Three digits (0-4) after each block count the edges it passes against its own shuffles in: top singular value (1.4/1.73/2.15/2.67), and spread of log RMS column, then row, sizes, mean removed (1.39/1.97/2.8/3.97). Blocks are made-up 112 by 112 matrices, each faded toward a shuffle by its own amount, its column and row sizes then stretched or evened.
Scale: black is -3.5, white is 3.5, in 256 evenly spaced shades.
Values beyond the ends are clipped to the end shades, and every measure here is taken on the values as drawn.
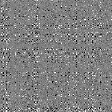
3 3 3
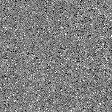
0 1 0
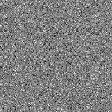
3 0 0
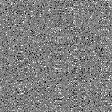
3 1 0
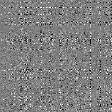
3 3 3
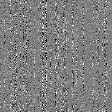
0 4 0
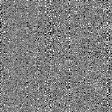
3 3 1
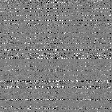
3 2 4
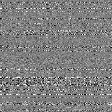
3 1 4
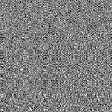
4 1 2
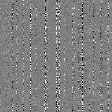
4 4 1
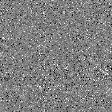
0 1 2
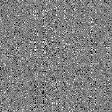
2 3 1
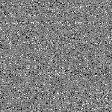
2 0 2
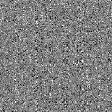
2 2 0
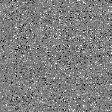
2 1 2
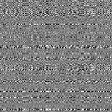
4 1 4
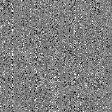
1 3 1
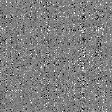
2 3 1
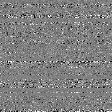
0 1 4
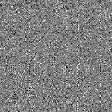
3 2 0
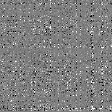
0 3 3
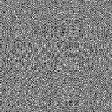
4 1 0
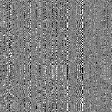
4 4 0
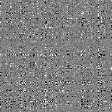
3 3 3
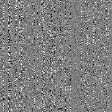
0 4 0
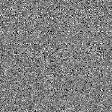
1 1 3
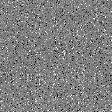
2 1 0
